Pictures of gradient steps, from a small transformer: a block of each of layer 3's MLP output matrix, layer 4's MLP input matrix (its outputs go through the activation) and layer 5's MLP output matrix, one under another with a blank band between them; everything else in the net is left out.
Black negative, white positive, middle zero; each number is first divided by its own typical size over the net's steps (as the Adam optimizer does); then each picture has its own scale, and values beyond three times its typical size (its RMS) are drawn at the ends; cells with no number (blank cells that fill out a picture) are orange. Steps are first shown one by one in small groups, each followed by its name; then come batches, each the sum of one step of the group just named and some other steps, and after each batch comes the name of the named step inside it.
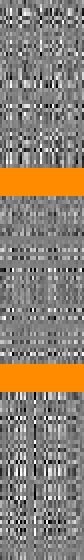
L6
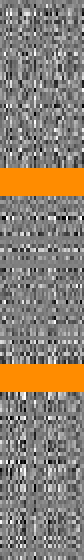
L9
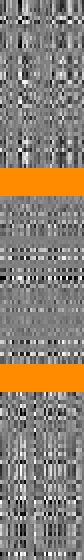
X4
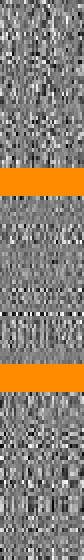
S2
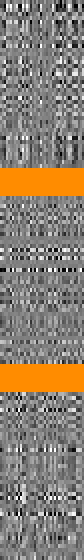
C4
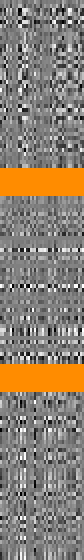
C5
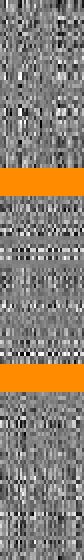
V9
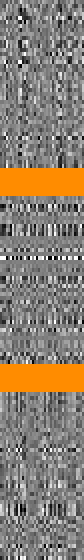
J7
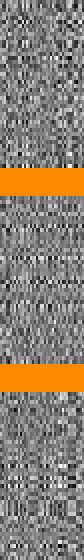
J7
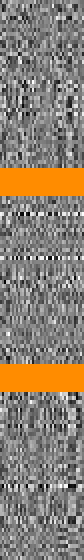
J7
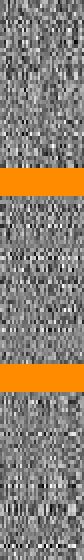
J7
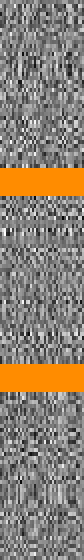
L9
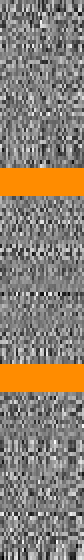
C4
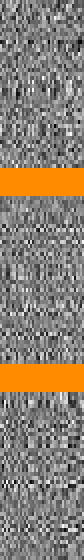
V9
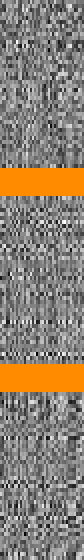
X4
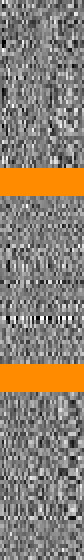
V9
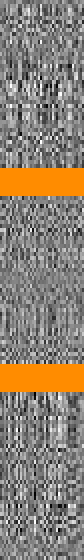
L6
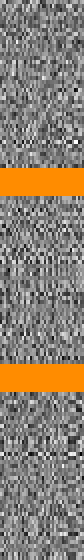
J7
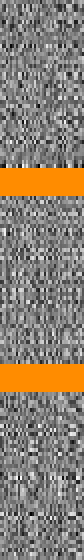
V9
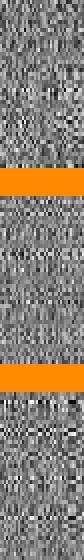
V9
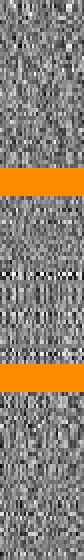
X4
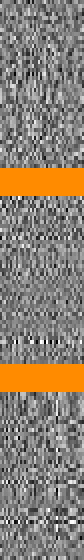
L9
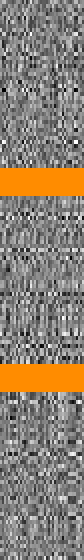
L9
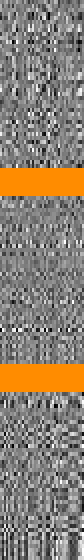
S2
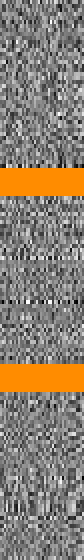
J7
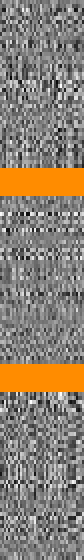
L6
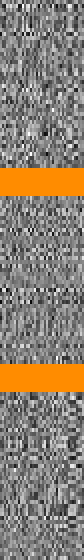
C4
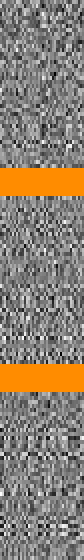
C5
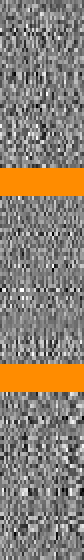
V9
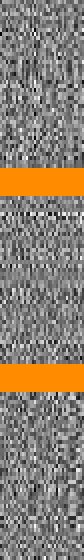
L9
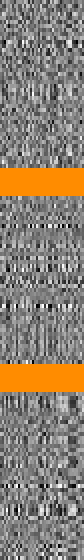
J7
